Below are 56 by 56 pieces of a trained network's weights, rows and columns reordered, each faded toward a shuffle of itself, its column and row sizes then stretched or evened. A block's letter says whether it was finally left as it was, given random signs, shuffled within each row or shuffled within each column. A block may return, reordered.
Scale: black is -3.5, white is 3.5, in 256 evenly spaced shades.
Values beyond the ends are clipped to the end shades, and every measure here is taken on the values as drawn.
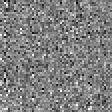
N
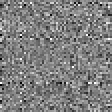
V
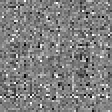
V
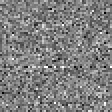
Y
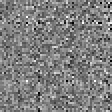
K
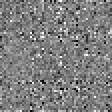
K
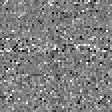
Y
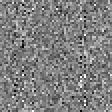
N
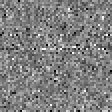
Y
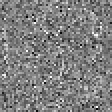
N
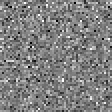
Y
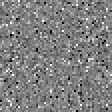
N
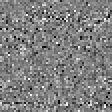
Y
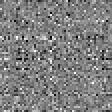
V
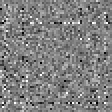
K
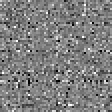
K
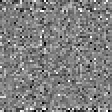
K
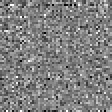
K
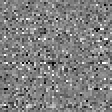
V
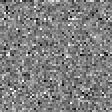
Y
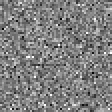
Y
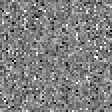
N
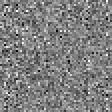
N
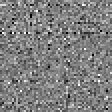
K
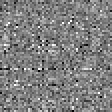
V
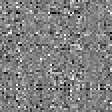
V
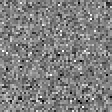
Y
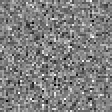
N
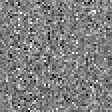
N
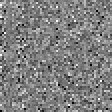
N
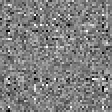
K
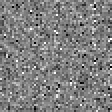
N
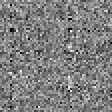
K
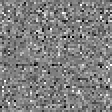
K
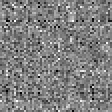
V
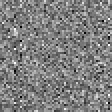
N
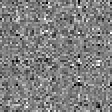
V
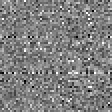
V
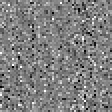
N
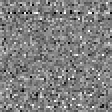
Y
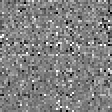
K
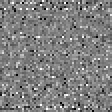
Y
